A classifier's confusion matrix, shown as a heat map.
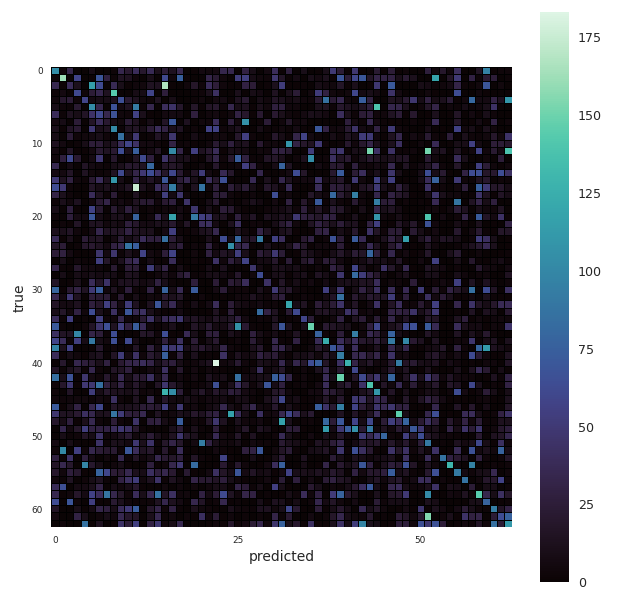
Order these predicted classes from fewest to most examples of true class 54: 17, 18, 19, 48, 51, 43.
18, 51, 43, 17, 48, 19
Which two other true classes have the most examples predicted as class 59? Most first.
38, 0
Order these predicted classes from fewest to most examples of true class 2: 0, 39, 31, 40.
40, 39, 0, 31
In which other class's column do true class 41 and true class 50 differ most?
45
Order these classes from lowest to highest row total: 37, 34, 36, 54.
34, 36, 54, 37
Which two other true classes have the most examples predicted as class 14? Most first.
58, 32
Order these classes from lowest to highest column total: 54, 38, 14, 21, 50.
54, 50, 21, 14, 38
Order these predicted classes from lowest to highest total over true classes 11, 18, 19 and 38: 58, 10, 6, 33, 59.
33, 10, 6, 59, 58
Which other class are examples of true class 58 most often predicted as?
51
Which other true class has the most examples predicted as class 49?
35
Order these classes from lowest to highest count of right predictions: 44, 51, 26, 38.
26, 38, 51, 44
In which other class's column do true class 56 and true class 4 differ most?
62
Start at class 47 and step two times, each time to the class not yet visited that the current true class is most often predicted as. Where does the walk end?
10
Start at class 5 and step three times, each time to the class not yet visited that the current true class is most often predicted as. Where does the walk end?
8
